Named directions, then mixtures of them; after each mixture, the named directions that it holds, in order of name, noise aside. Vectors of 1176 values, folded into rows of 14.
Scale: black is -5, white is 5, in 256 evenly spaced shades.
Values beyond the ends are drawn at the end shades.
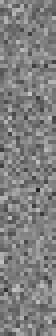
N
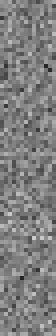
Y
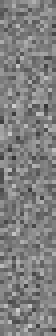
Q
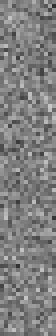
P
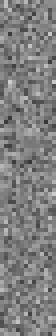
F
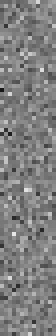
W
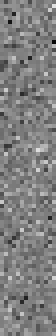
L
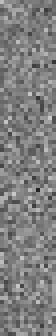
N.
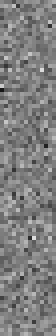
W, Y.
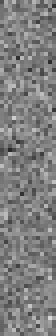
F, P, Q.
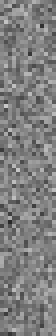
N, P, Y.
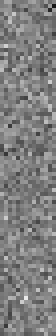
L, P.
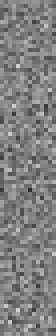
Q.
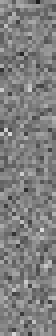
W, Y.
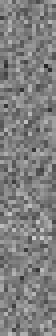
Y.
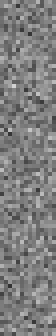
F, N, W.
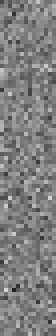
N, W, Y.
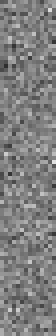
L, Q, Y.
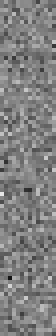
L, N, W.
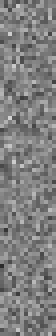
F, Q.
